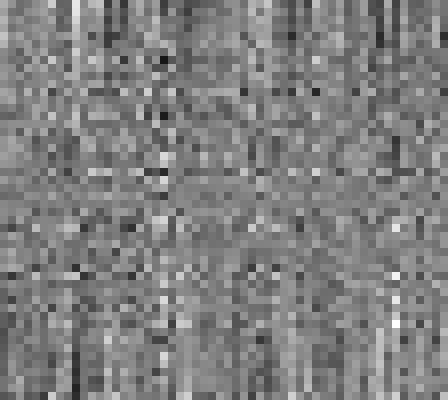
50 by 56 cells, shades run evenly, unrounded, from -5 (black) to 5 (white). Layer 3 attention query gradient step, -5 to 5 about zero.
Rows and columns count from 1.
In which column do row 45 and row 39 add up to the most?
21
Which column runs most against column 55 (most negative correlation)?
14
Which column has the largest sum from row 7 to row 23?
10
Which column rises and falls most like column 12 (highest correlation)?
40
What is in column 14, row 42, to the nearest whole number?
2
